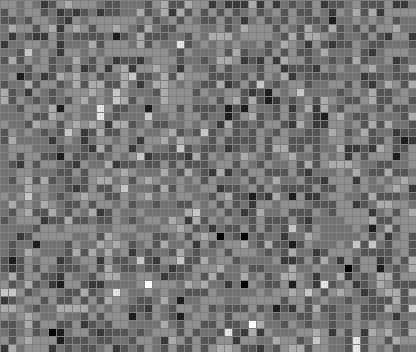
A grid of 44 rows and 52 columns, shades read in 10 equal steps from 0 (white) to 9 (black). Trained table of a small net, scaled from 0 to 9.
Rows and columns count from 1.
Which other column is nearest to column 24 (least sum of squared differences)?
10
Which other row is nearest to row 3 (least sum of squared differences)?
22
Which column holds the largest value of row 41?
11
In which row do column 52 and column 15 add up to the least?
37
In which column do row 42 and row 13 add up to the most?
7
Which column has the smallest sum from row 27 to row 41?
15
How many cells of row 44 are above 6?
4
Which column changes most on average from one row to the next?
31
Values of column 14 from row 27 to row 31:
6 6 5 3 4
